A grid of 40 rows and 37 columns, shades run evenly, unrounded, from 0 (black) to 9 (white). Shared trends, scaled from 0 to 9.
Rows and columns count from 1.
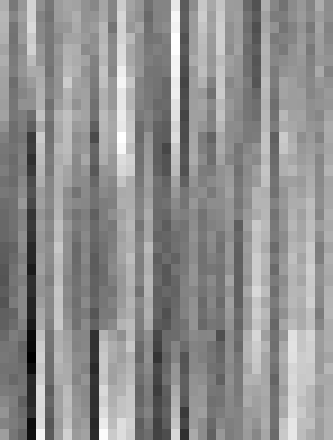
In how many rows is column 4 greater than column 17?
10
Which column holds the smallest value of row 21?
4
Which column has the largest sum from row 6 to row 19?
14
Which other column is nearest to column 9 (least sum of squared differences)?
23
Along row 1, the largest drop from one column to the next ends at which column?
21
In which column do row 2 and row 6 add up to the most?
20
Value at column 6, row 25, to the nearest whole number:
5
